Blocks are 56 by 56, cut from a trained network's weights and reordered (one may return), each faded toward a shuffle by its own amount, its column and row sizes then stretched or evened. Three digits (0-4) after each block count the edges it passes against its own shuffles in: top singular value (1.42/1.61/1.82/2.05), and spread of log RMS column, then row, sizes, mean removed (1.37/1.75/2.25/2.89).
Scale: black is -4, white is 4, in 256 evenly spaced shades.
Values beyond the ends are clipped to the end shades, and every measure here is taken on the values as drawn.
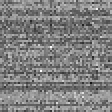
4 1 0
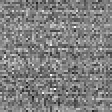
2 3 0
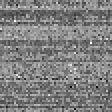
4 0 1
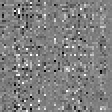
1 4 1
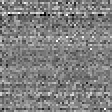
3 1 3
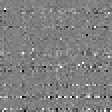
2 1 3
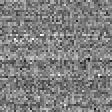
1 0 2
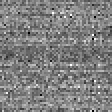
2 1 1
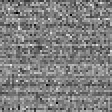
3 0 2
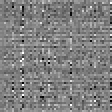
3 4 1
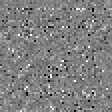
1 1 2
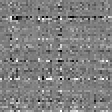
2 3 4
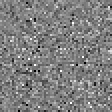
1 1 1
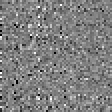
2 2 1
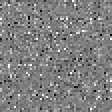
0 1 2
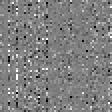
0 4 0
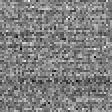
2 0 2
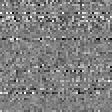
0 0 4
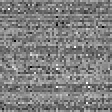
3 1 2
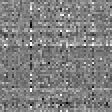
3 3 2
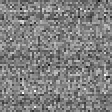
1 2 0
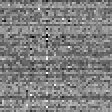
4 2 1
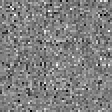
1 1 1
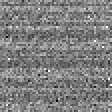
3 1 0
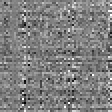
2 4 1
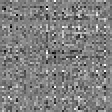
0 4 3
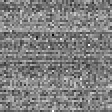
3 2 0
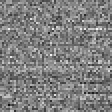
1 1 1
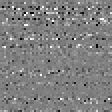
0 0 4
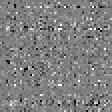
1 2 3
